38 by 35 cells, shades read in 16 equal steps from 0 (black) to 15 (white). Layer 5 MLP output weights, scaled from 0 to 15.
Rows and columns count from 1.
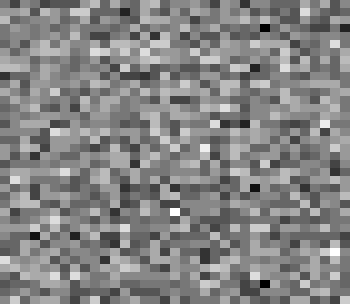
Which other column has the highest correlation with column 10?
14
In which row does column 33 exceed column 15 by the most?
16
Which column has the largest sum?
6
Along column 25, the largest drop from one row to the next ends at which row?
10
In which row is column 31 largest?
2
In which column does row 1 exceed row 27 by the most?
12
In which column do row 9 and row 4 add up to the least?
27
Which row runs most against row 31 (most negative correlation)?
24
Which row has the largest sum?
7
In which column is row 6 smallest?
30
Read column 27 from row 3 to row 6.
11 0 8 10
